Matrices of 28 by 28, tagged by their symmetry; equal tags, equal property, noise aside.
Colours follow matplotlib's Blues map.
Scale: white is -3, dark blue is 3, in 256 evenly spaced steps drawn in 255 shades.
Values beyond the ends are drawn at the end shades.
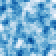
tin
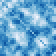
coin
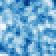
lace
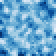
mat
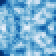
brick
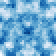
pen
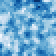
lace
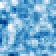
tin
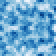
brick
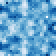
brick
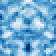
pen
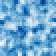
lace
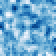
lace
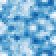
brick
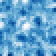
coin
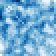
coin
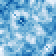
coin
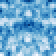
pen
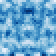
pen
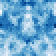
pen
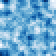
lace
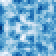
brick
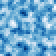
lace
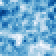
tin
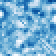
tin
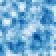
coin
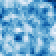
mat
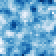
lace
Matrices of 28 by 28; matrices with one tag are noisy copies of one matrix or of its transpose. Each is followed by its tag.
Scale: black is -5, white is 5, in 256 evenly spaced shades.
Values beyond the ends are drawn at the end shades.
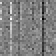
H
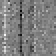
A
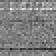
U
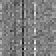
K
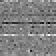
K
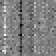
A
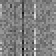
K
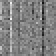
H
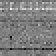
U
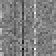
K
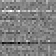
H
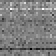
U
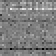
U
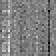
U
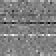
K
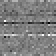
K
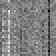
U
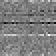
K
